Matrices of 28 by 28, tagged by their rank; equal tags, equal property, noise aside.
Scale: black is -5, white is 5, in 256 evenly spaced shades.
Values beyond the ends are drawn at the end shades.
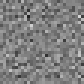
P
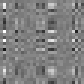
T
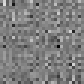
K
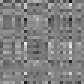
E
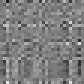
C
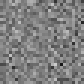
P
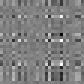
T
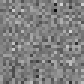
P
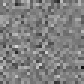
P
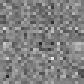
P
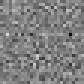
P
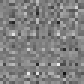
K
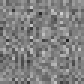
P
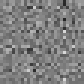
K
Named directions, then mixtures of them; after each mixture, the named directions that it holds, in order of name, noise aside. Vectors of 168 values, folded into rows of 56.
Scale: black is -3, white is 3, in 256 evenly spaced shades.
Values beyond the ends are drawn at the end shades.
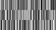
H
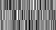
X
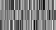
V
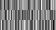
H.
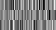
V.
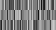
H, V.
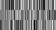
V.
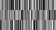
V.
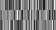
V, X.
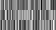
H.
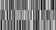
H, V.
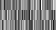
H, X.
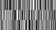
X.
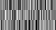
H, X.
